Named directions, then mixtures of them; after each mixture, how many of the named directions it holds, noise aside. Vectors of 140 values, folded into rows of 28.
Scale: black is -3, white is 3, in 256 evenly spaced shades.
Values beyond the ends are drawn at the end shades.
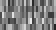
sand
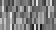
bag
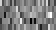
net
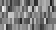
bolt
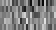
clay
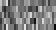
four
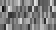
one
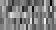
three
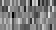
four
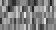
four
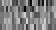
one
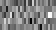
four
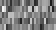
one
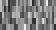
two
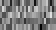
two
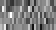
two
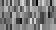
four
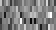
one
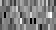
one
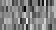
one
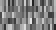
one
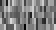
three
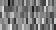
two
